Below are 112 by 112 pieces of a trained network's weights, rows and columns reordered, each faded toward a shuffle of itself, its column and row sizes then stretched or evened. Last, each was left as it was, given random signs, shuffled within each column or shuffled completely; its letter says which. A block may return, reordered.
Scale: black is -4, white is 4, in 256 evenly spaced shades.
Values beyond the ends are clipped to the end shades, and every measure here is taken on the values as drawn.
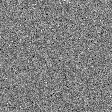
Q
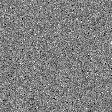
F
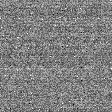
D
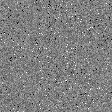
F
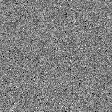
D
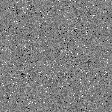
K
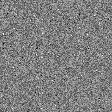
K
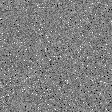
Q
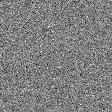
Q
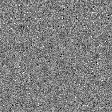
D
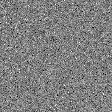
F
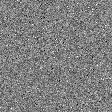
Q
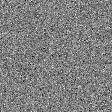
Q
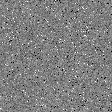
Q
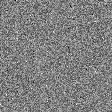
F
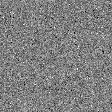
K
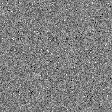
D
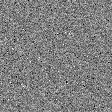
Q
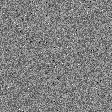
Q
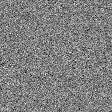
Q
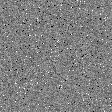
Q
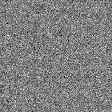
D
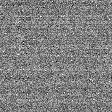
D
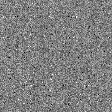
D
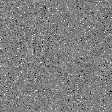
D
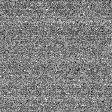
D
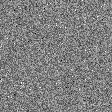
Q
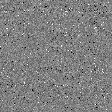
D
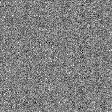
D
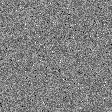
Q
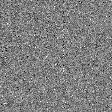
K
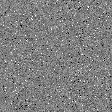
F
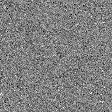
K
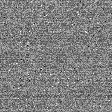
D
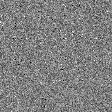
K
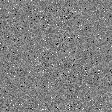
K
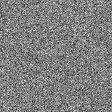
K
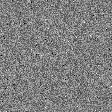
K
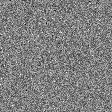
Q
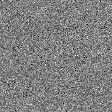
K
